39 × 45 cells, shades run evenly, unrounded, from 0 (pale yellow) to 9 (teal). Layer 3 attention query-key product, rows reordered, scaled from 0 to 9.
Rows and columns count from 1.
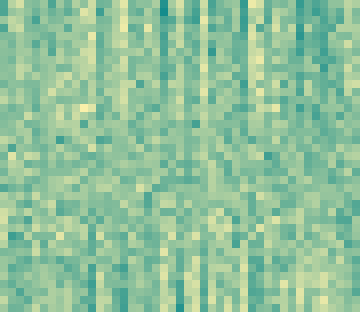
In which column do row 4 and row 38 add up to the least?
35
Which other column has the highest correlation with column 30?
2
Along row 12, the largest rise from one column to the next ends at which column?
27
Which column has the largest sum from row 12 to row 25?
24
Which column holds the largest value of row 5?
38
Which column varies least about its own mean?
6
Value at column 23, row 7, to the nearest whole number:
5
